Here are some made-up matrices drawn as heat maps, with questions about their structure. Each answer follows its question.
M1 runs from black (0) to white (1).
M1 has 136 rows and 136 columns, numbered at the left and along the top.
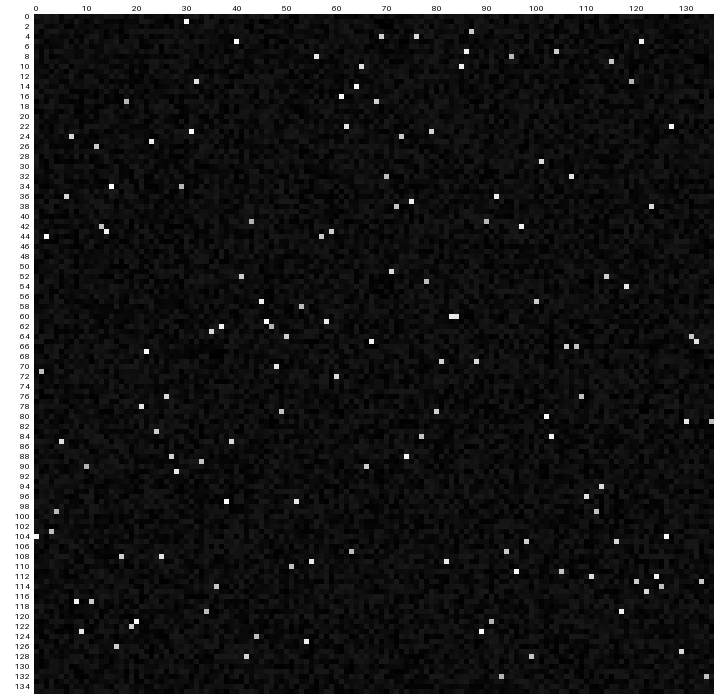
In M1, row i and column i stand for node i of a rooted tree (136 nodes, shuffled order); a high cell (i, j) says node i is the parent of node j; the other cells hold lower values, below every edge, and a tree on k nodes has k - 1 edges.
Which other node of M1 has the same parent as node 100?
45
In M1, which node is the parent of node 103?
84
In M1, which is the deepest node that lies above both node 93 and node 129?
65
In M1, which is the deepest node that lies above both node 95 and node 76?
128
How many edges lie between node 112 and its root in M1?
2
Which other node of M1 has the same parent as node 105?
96
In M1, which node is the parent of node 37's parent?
22
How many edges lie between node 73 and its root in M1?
8
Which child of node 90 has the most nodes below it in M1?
10
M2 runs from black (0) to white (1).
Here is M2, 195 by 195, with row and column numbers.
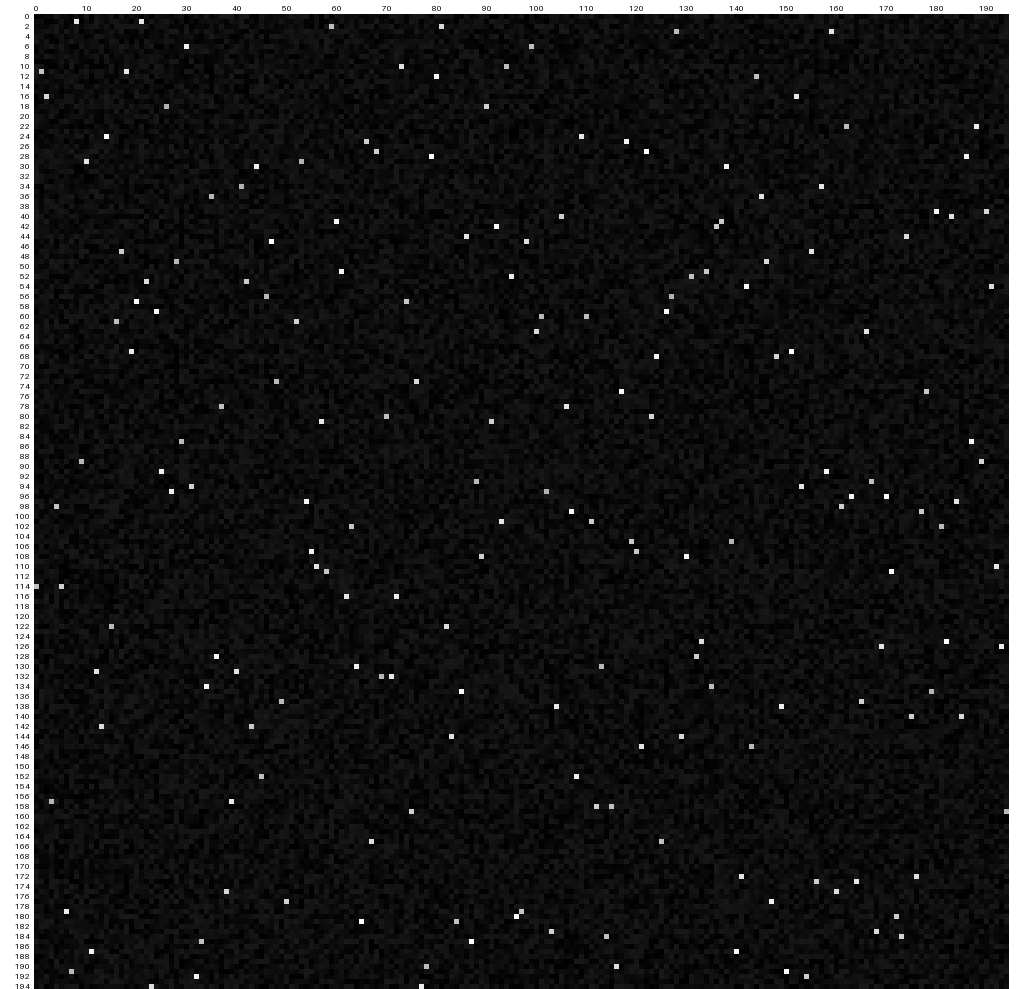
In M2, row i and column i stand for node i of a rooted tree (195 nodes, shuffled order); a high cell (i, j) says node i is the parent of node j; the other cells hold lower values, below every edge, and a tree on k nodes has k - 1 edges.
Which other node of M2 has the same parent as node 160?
38
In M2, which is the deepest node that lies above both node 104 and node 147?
6
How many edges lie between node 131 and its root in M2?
3
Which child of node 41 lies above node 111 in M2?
60
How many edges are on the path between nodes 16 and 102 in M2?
4
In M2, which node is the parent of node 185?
140
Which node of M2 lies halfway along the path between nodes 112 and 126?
81
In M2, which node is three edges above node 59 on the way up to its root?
61
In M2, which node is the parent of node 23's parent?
159
